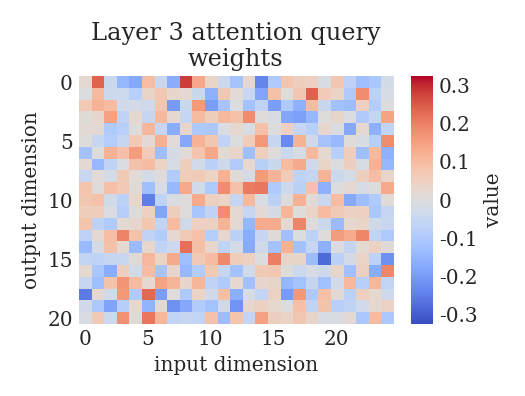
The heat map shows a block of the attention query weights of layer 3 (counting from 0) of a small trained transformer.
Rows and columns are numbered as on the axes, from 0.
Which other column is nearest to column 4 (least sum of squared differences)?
21
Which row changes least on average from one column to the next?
8
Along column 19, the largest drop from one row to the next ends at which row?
9
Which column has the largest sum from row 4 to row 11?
14
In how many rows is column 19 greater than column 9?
9
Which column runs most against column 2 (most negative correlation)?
17
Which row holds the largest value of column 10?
6
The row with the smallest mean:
19
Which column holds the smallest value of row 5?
16
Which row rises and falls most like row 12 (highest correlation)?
15
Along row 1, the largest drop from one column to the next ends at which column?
23
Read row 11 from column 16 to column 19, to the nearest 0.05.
0.1 0 0.05 0.1
